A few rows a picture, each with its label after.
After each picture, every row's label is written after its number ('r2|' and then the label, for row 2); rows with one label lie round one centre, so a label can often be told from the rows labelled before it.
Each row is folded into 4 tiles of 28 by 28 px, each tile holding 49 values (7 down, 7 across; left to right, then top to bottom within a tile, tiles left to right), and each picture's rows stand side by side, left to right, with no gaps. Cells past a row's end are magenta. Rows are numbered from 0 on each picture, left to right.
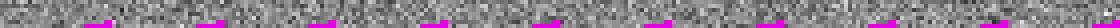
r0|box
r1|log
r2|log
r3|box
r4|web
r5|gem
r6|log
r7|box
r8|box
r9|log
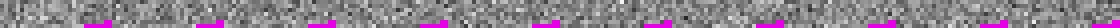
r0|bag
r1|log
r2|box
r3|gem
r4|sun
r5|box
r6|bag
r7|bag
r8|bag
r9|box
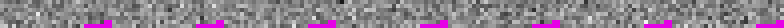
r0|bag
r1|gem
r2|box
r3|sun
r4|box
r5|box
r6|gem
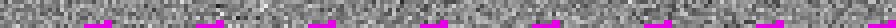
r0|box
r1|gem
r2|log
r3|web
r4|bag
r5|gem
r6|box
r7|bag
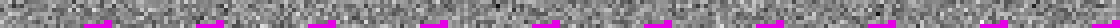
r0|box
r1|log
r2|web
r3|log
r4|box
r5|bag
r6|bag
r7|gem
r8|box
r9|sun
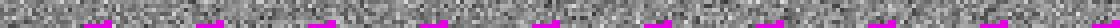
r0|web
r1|bag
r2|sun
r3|bag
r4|box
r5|bag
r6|bag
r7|web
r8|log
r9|box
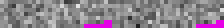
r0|box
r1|bag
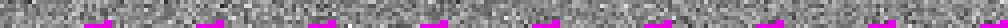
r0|bag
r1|bag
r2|log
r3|bag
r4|bag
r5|log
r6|web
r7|bag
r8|bag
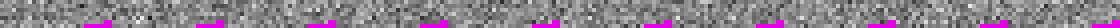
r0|log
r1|log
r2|gem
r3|web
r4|gem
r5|bag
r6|bag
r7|box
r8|bag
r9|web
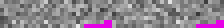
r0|gem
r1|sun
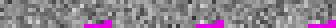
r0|bag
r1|box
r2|box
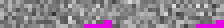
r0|web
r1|sun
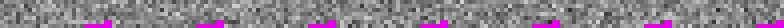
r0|box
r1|gem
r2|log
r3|box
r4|web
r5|sun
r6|box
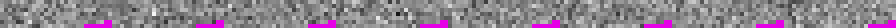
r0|log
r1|sun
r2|bag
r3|box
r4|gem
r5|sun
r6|sun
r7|bag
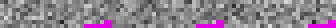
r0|box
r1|box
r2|log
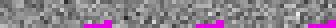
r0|box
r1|log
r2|log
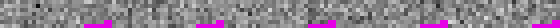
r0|bag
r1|gem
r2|web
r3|log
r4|sun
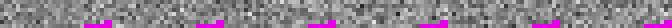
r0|gem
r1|gem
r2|bag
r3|box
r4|bag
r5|gem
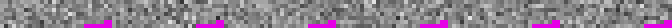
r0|log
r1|web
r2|log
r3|gem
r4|log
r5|sun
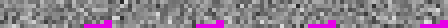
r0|web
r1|bag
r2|bag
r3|box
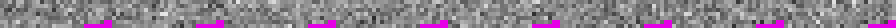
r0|sun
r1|gem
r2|web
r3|web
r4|bag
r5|gem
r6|bag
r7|gem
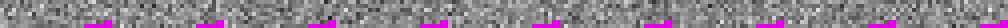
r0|sun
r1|box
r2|box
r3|box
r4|box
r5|log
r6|web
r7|sun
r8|gem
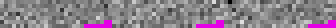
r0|gem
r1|sun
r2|sun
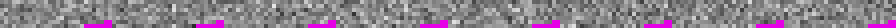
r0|bag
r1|sun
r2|sun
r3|gem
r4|box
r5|bag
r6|web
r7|log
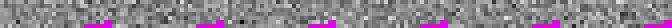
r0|box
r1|gem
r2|box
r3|box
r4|bag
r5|sun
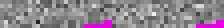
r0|gem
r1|log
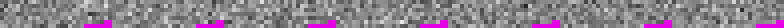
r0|bag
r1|box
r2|gem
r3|gem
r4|log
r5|log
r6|log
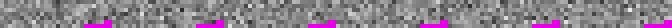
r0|gem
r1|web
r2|sun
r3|web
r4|sun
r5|gem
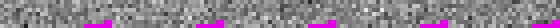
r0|web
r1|bag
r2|sun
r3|gem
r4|bag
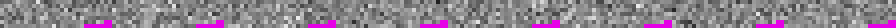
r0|log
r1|sun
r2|log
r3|box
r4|box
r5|box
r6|box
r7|web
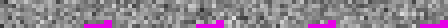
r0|sun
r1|gem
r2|log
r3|gem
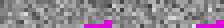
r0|log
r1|bag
